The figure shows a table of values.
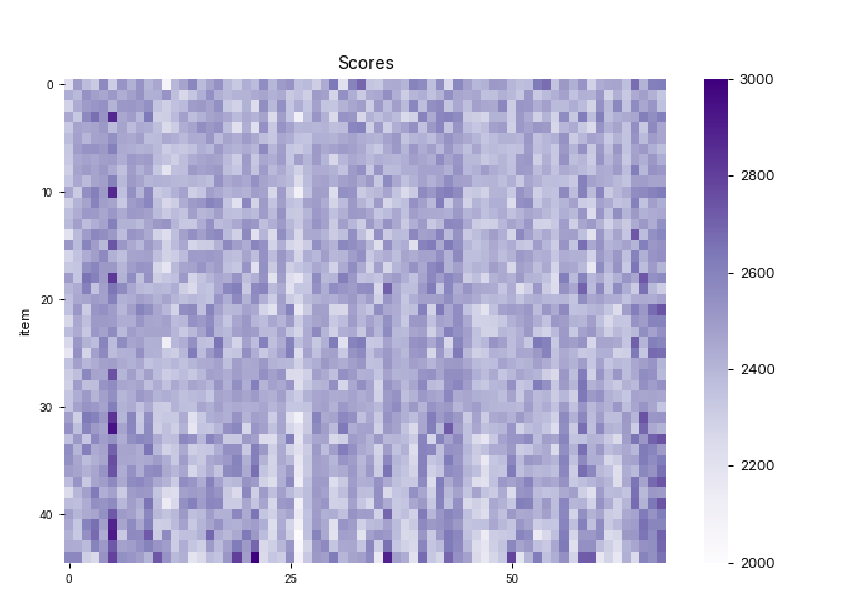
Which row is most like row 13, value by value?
23
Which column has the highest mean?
5
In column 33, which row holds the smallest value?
42
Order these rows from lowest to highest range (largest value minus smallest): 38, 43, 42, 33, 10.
38, 33, 43, 10, 42
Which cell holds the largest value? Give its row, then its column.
44, 21
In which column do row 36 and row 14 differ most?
21
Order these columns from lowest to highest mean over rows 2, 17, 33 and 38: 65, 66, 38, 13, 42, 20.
38, 65, 13, 20, 66, 42
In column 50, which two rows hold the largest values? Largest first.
44, 36
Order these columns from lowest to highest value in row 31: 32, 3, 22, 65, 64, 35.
35, 64, 22, 32, 3, 65
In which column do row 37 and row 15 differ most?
41
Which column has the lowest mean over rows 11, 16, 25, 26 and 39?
26
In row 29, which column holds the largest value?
58
